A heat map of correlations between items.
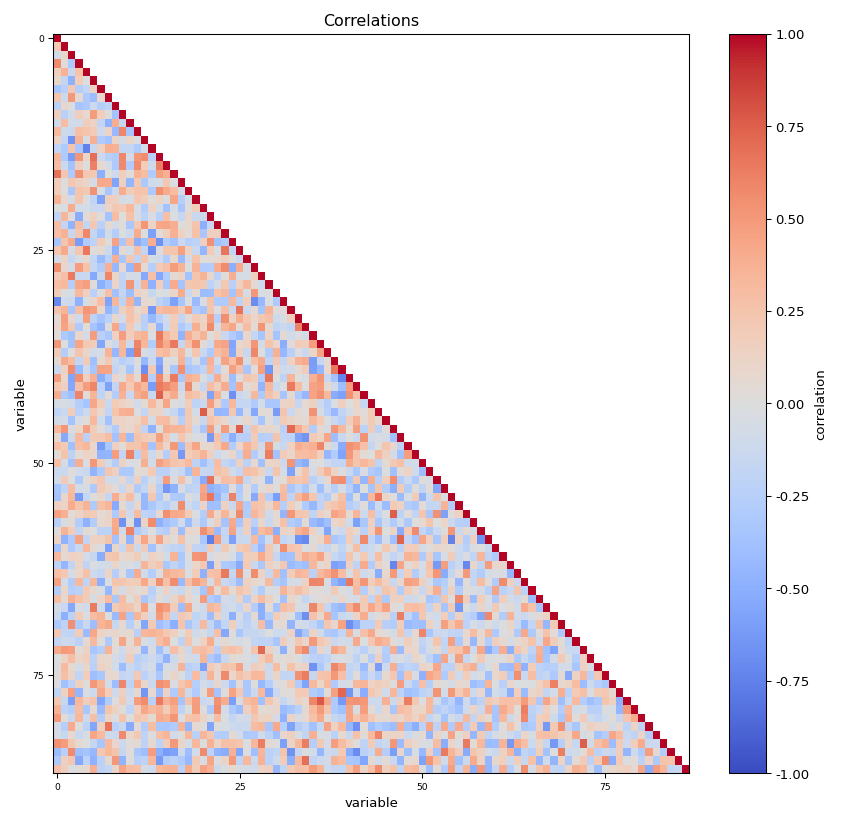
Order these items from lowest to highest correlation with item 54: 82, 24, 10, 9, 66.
66, 9, 10, 82, 24
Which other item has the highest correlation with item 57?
13
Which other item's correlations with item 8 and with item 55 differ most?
17
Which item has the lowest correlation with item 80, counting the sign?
31
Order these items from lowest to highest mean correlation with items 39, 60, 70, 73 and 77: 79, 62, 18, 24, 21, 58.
79, 62, 18, 58, 21, 24
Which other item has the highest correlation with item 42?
14
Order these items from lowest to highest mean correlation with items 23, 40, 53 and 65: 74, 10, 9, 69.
69, 9, 74, 10
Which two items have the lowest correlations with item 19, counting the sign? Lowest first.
6, 31
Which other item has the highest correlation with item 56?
46
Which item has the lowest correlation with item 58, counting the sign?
59
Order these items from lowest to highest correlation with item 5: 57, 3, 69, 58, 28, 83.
28, 69, 57, 83, 58, 3
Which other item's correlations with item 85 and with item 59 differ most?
34
